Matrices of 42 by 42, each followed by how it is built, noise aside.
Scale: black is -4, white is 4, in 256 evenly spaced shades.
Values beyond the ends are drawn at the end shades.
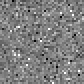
sparse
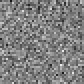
noise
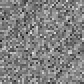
Hankel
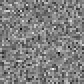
noise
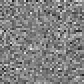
low rank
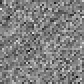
Hankel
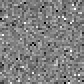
sparse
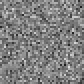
repeating columns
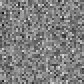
noise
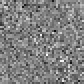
block diagonal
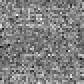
blocks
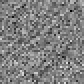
Hankel
